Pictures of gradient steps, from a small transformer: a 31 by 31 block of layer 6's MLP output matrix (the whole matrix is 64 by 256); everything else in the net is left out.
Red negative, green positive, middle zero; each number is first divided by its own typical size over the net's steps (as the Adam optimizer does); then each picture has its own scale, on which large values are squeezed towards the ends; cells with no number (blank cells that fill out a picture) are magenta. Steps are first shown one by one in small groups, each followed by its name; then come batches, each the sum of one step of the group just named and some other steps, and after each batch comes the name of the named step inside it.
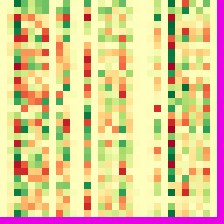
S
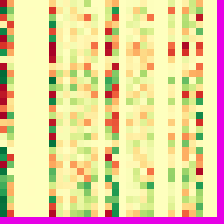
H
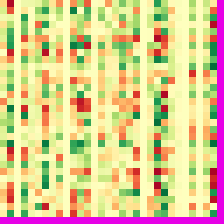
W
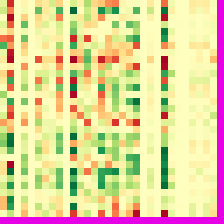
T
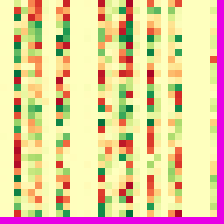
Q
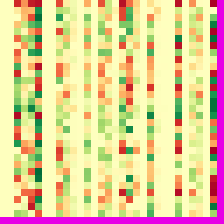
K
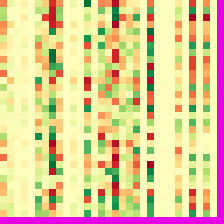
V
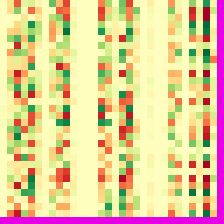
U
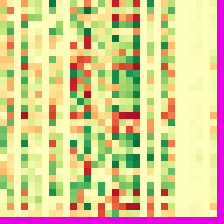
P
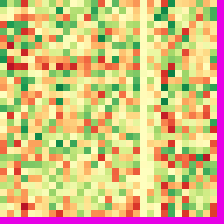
S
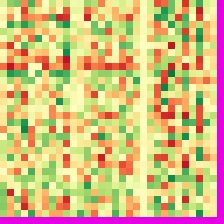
S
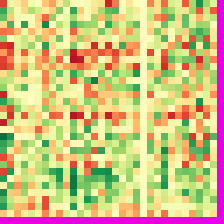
T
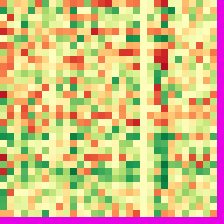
T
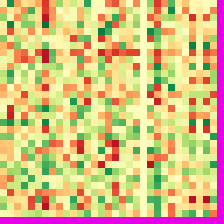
V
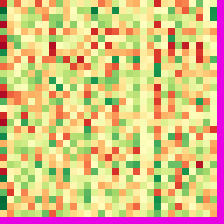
H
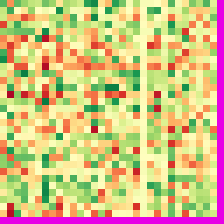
S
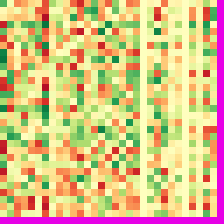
U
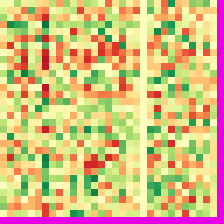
S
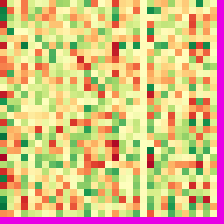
V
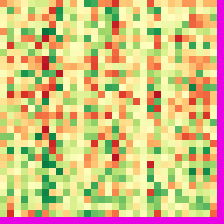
V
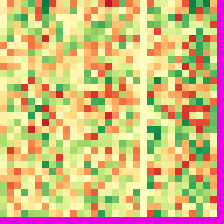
W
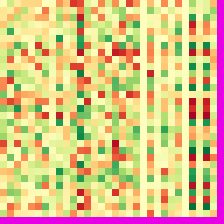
Q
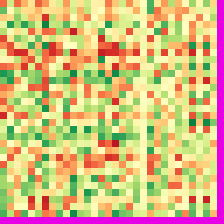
H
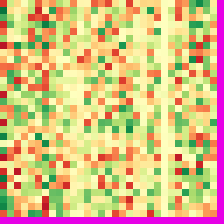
Q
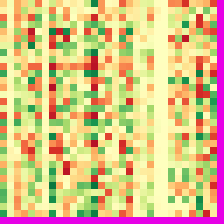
K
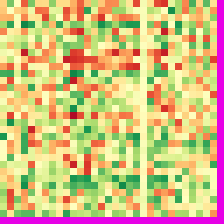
P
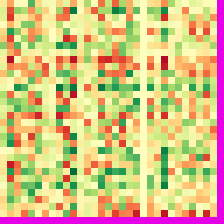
T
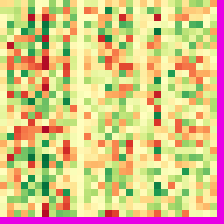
K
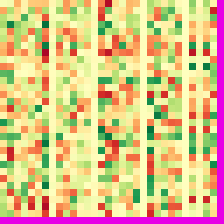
W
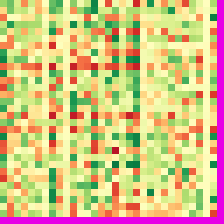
P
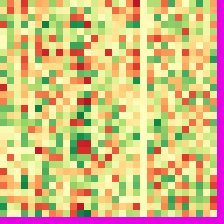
W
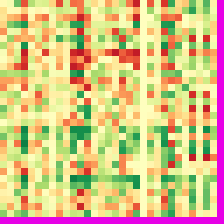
S
